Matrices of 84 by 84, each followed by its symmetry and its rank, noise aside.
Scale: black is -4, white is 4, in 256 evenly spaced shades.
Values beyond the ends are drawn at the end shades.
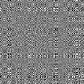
antisymmetric, rank four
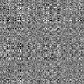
antisymmetric, rank four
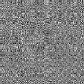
no symmetry, rank six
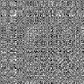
symmetric, rank six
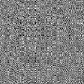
no symmetry, rank eight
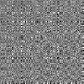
symmetric, rank four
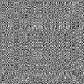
no symmetry, rank six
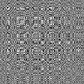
symmetric, rank four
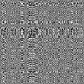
no symmetry, rank four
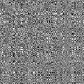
antisymmetric, rank six
